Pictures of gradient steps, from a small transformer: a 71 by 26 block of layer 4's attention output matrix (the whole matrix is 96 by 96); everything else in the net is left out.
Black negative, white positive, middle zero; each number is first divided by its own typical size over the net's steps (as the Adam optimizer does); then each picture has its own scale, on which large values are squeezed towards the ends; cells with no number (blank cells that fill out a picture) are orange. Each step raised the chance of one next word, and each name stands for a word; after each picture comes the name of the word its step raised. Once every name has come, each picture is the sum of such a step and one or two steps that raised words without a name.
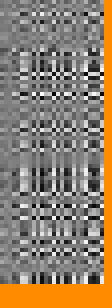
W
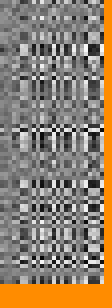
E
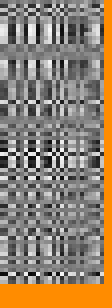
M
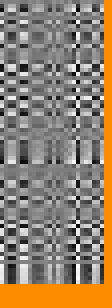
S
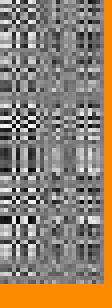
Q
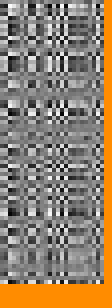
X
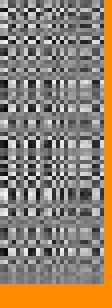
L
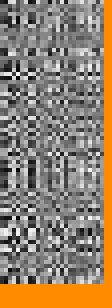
W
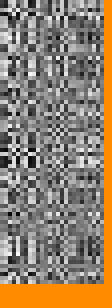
M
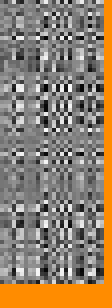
S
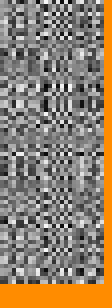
Q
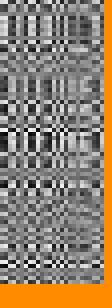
E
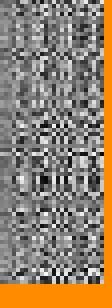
M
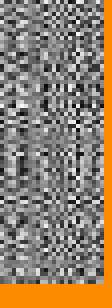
Q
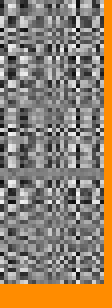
E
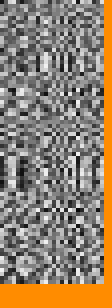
W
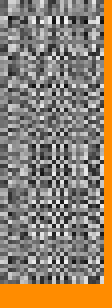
Q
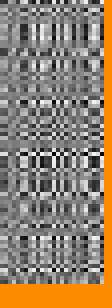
M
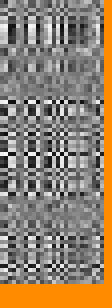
M
